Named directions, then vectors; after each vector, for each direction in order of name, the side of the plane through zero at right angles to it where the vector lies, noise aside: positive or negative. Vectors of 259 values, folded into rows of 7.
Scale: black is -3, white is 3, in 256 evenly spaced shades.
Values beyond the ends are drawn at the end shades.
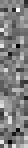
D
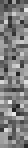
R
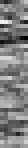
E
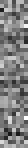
positive, positive, negative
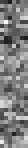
positive, positive, positive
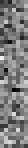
negative, positive, positive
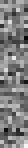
positive, positive, negative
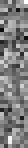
negative, positive, negative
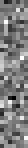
positive, positive, positive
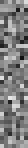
negative, positive, negative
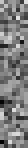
negative, negative, negative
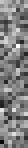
negative, negative, negative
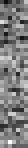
negative, positive, positive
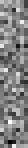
positive, negative, negative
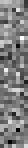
positive, negative, negative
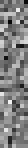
positive, negative, positive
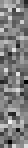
positive, negative, negative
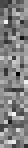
negative, positive, positive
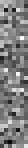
positive, negative, negative
